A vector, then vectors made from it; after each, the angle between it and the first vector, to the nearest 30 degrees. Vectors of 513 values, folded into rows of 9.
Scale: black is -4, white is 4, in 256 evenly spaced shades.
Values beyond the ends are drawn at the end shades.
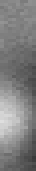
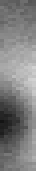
150 degrees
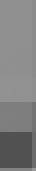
90 degrees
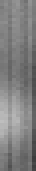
30 degrees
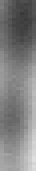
120 degrees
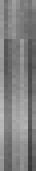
60 degrees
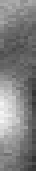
30 degrees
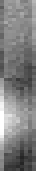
30 degrees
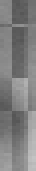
120 degrees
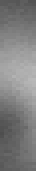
120 degrees
